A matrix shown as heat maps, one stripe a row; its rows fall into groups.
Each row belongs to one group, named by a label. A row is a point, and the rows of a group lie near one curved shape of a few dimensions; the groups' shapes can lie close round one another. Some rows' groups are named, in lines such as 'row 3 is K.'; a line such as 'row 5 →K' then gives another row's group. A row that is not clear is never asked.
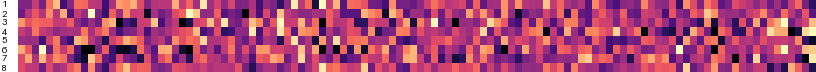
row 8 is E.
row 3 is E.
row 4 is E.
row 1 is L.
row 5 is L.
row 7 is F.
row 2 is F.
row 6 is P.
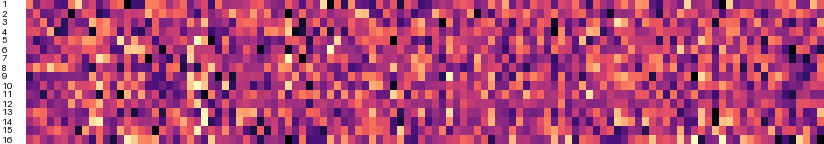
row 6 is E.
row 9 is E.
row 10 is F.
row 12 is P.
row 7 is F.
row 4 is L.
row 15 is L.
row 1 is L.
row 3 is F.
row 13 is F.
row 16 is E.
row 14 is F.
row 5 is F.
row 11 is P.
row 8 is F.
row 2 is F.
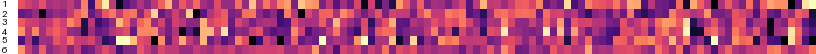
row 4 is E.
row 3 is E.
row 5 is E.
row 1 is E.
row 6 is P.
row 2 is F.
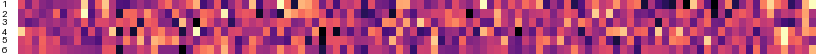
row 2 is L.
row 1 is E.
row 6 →E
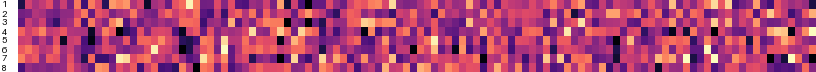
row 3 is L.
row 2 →E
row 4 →E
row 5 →F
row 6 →E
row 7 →E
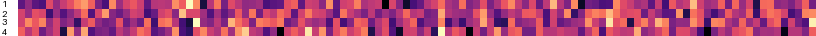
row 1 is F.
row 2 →E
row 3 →F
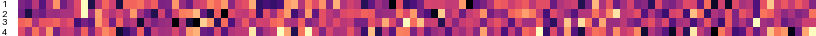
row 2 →E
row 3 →F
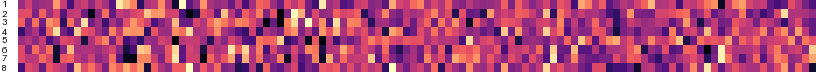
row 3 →L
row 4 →L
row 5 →L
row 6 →L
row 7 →L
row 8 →L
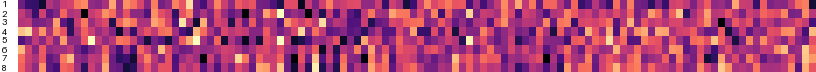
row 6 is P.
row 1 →F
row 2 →L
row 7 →L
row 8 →L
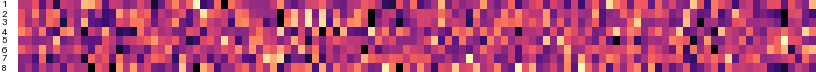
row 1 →F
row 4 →L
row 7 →L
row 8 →P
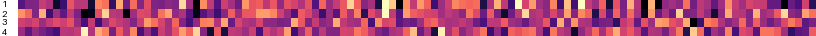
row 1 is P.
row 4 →E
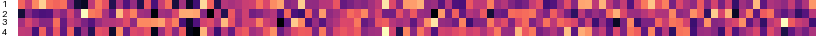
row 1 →F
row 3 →F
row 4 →P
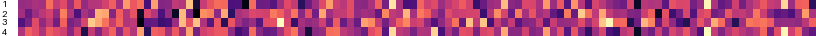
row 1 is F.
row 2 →F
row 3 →F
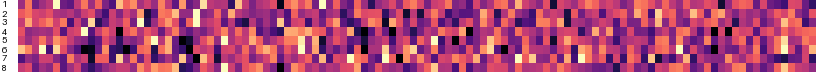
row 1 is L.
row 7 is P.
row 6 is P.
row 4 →L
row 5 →E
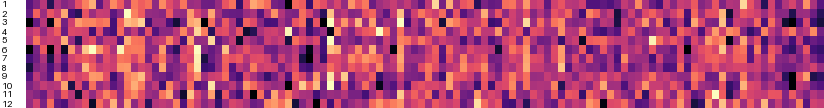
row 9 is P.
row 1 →F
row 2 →L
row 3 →P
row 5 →L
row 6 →P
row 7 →P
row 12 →L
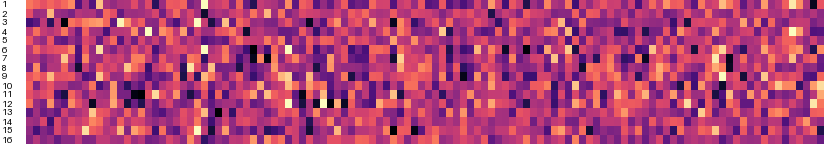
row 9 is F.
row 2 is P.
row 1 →F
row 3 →P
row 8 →L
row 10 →E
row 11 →L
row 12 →L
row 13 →E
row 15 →F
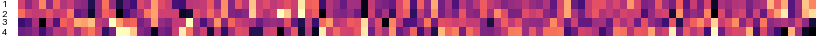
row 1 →E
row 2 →E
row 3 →P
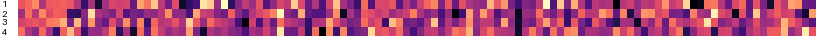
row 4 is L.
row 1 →E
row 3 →F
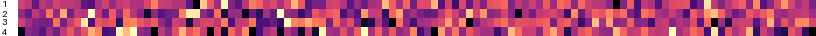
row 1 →F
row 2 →F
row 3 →L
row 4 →E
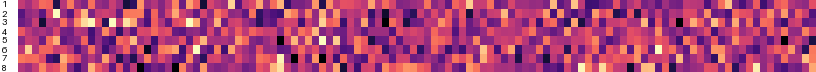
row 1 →L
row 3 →P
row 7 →L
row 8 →F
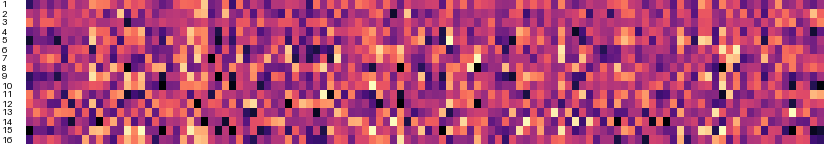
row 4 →E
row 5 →E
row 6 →L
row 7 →L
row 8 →L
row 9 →E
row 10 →E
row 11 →L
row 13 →F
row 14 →P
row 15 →E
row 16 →L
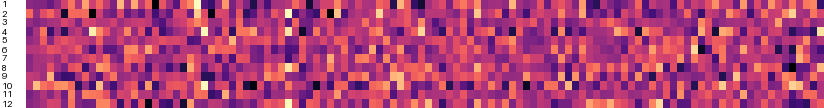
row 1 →F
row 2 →L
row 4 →F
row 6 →E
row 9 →P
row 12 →F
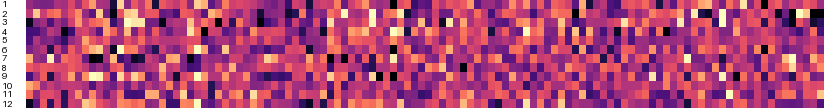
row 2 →E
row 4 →P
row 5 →P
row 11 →L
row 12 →P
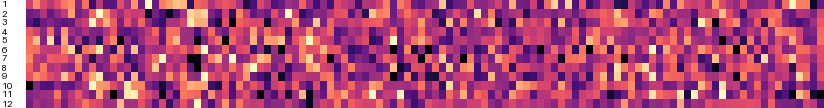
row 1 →F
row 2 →F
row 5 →P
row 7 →E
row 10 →E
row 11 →E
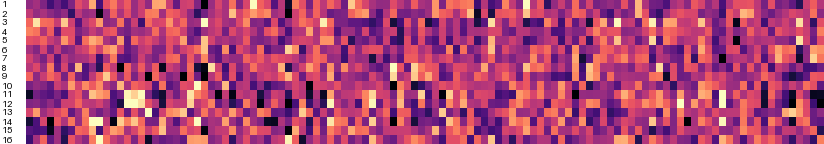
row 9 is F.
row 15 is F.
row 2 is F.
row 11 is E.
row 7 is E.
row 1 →F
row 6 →E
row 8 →P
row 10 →F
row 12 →E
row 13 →F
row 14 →P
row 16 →F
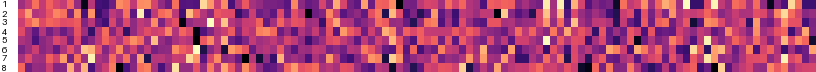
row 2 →F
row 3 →E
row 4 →P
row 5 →F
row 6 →F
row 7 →F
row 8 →L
